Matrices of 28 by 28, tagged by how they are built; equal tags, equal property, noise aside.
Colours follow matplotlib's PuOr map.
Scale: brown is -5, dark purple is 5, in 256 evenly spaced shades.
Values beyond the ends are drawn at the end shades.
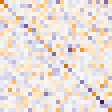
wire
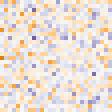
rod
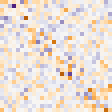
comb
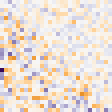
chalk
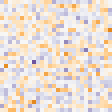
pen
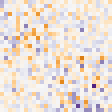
comb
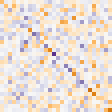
wire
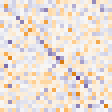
wire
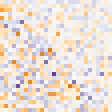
chalk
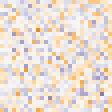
rod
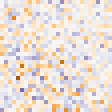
chalk
